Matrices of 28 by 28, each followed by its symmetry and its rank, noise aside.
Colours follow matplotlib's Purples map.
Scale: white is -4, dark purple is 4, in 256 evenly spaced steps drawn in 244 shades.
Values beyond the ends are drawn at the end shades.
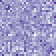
symmetric, rank seven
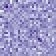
symmetric, rank six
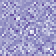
symmetric, rank eight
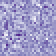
no symmetry, rank seven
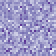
no symmetry, rank eight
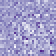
symmetric, rank six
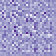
antisymmetric, rank six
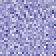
no symmetry, rank eight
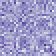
symmetric, rank six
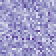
antisymmetric, rank eight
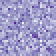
symmetric, rank six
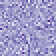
antisymmetric, rank eight
